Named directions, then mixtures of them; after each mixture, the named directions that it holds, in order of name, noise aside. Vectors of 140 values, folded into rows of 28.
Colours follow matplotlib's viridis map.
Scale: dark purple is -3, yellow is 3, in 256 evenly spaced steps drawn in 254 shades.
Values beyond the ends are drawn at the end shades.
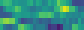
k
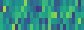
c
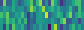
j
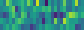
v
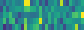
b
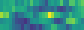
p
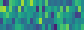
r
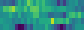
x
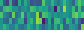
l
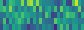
r, v.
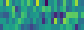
v.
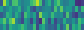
k, l.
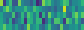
j, l.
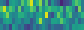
j, r, x.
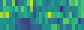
j, p.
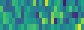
l, v.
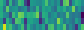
b, l.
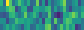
j, v.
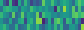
l.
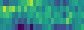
p, r, x.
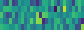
l.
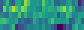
c, k, x.
